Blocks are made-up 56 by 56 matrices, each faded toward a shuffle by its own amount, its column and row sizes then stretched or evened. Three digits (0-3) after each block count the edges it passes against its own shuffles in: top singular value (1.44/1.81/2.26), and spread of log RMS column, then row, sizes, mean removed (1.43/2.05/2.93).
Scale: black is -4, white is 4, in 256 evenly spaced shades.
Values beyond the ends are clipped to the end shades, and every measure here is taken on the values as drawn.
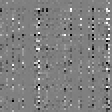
1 3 2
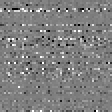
0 0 3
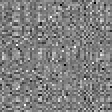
3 1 0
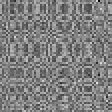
3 1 0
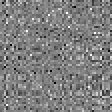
3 1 0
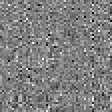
2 2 0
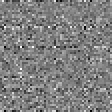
2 1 2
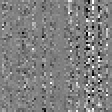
1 3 0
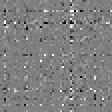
2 2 2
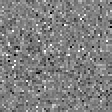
0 1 0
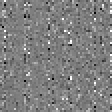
0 2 0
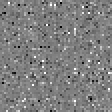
0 1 1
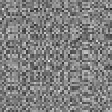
3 1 1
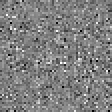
0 1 1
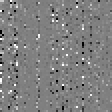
0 3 0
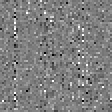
1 2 0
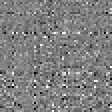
2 1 2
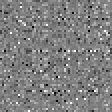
2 0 1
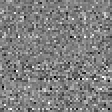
0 0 2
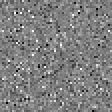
0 0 0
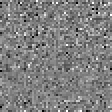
0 1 2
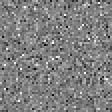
0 0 1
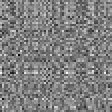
3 1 2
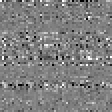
2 1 3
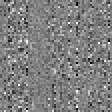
0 3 0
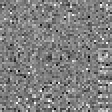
2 1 0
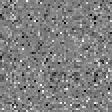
1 0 0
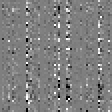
2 3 1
